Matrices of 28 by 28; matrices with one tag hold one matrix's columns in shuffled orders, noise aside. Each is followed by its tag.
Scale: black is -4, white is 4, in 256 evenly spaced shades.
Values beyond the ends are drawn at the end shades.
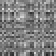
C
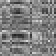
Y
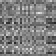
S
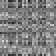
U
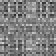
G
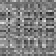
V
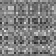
S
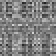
G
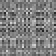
V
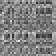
Y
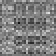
S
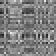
Y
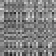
C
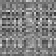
V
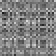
V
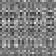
V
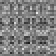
S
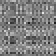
S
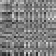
C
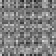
U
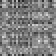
U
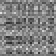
S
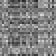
U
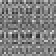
Y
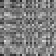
U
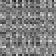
U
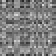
U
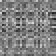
V
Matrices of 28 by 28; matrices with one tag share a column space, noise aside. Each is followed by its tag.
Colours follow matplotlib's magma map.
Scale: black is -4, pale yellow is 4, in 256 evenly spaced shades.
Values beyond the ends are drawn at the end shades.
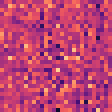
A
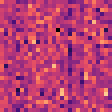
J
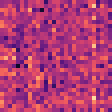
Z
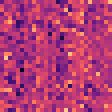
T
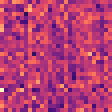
T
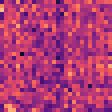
T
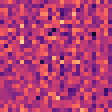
J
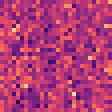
A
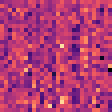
Z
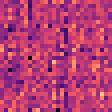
A
